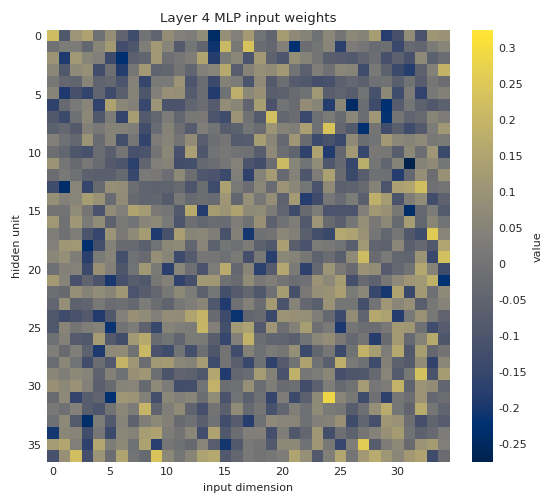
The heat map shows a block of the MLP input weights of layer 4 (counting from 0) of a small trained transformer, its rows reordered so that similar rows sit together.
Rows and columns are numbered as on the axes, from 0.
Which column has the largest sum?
32
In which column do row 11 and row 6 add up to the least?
26
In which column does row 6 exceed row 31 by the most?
5
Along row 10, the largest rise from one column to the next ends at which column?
23
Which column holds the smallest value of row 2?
6
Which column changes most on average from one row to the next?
17
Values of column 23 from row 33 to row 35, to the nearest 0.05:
0.05 0.1 0.1
